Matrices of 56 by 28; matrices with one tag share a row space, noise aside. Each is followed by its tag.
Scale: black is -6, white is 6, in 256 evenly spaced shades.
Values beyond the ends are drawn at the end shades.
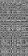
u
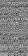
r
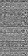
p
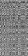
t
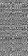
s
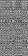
s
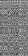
r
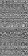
p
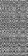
t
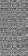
u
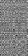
t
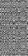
t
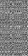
s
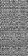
t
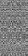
u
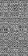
r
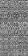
r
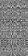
u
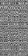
r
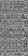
p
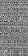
r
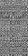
s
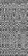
t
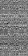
r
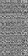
p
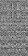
u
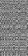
t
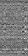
p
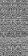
u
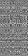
s
